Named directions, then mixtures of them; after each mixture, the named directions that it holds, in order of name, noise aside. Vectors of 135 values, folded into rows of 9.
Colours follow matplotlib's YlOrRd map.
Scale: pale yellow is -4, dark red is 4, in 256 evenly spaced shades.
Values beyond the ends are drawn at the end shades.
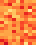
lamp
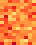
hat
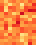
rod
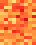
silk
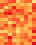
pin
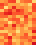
pin.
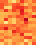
silk.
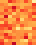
hat, pin.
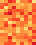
pin.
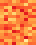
hat, lamp, silk.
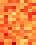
hat.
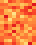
hat, lamp, rod.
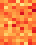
lamp, pin, rod.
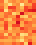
rod.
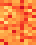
lamp, silk.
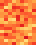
hat, pin, silk.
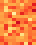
lamp, rod.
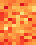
rod, silk.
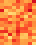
pin, rod.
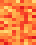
lamp, pin, silk.
